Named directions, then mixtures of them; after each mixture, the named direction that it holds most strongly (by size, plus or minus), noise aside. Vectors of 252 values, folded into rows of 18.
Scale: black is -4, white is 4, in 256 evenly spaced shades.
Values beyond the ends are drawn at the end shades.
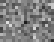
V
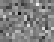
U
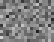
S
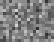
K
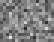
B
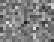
V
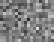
K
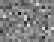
U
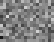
S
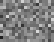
S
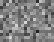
B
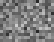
B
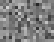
K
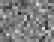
U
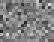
U
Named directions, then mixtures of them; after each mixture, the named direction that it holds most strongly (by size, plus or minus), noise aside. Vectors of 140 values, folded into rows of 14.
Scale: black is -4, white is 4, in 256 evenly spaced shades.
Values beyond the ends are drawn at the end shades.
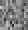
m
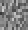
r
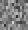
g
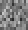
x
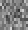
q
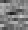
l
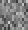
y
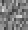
r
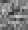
l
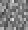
x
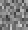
q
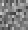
r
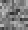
l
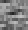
l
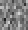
m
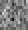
x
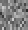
r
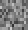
m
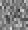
q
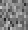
m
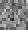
x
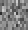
r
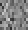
x
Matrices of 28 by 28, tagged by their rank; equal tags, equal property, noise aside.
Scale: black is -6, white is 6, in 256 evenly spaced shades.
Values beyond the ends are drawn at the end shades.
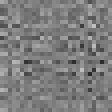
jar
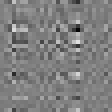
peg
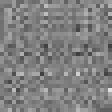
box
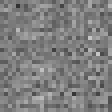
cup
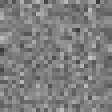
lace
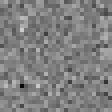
cup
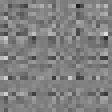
peg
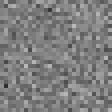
lace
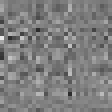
jar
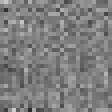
box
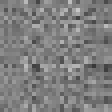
jar
